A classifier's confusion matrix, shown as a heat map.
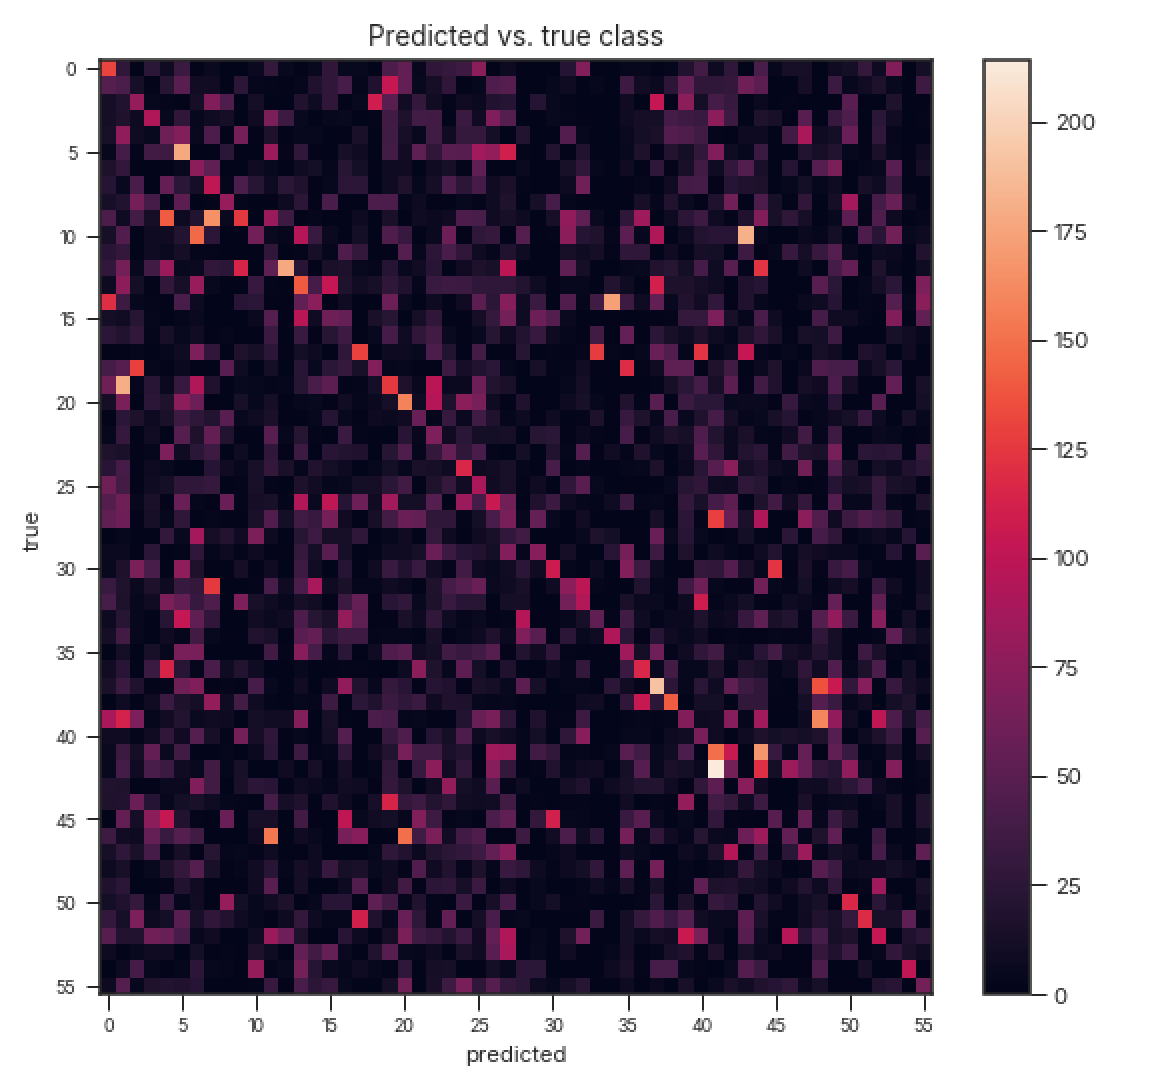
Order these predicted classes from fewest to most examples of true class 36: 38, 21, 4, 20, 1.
20, 1, 38, 21, 4
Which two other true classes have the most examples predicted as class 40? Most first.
17, 32
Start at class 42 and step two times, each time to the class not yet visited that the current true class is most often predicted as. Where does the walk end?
44
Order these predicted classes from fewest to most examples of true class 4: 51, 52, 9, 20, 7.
51, 20, 52, 7, 9
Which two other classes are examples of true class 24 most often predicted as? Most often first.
42, 47
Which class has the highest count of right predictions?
37
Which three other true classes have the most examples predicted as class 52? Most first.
39, 49, 33
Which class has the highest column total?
1
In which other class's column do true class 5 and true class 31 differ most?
7
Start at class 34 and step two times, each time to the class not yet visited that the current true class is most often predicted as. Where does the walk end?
6
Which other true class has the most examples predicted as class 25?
5
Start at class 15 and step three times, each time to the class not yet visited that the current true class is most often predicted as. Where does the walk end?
48
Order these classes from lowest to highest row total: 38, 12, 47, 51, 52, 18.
47, 38, 18, 51, 12, 52
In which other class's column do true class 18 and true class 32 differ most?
2
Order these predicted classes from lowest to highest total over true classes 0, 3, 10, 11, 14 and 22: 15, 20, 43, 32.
15, 32, 20, 43
